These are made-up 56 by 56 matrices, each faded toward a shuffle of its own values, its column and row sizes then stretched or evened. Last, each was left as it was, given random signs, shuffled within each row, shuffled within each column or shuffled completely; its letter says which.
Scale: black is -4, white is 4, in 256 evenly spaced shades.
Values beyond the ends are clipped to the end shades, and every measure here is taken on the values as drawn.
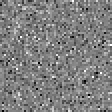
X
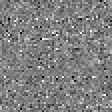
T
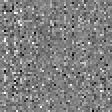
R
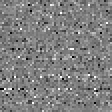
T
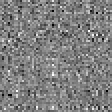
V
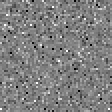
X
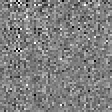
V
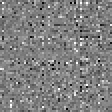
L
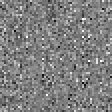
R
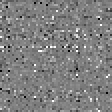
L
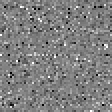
T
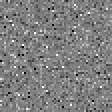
X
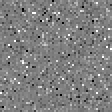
X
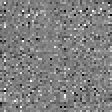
V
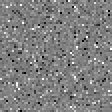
X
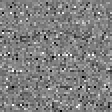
T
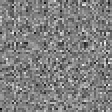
V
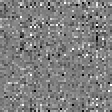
V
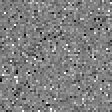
X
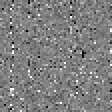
R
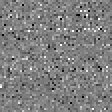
T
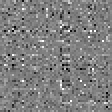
V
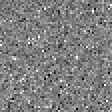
X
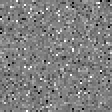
X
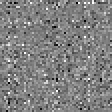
L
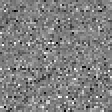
T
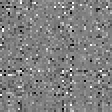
V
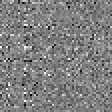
V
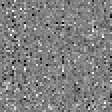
R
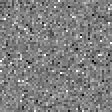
X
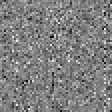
R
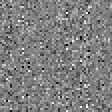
R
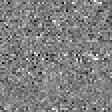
T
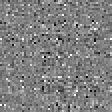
V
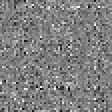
L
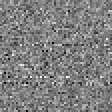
T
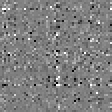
V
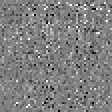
V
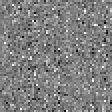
R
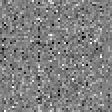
R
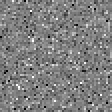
X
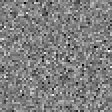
X
